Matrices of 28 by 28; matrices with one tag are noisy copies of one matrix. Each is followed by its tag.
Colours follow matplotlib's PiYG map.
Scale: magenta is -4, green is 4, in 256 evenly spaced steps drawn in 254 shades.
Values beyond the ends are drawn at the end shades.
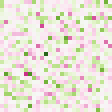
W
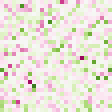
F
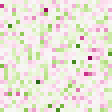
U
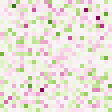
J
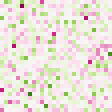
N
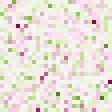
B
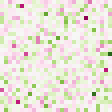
N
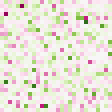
N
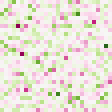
B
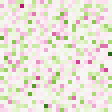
N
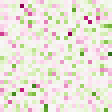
N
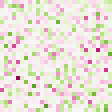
N
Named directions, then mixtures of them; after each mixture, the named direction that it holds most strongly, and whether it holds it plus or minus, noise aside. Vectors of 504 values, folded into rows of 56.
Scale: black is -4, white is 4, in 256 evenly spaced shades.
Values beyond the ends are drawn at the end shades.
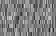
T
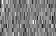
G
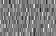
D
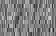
T, plus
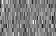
G, plus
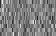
G, plus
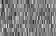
G, minus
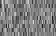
G, plus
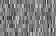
T, minus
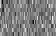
G, minus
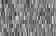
G, minus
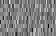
D, minus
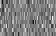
G, minus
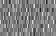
D, plus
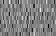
D, minus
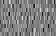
D, minus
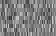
T, minus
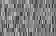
T, plus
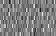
D, plus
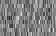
T, minus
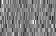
G, plus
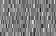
D, plus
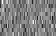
G, plus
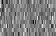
G, minus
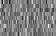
D, plus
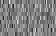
D, minus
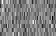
G, plus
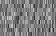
T, plus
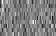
G, plus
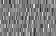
D, plus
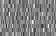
D, plus
